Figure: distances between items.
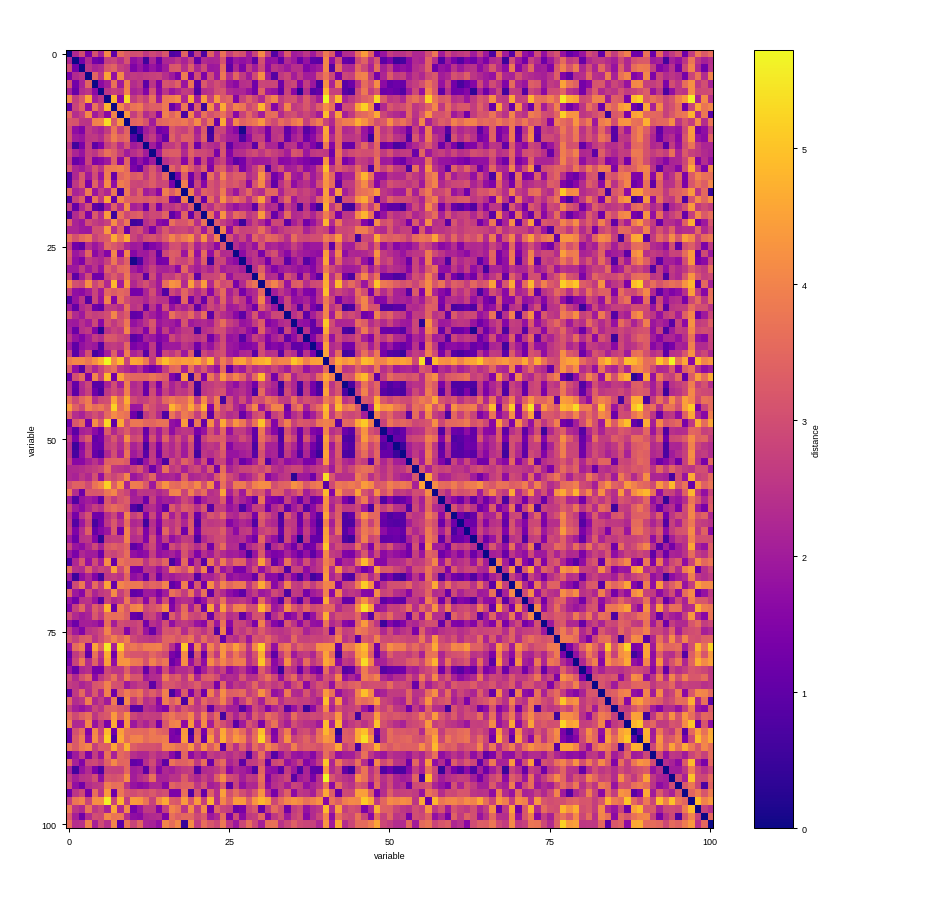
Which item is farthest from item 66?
46
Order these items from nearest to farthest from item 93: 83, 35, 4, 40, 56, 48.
4, 35, 83, 48, 56, 40
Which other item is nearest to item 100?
18
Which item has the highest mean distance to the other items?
40
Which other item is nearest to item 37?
85
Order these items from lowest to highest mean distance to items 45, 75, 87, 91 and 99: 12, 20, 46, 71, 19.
12, 20, 71, 46, 19
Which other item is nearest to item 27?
10
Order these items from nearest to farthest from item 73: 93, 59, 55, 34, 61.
59, 34, 55, 93, 61
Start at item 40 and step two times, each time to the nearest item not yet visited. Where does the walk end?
97
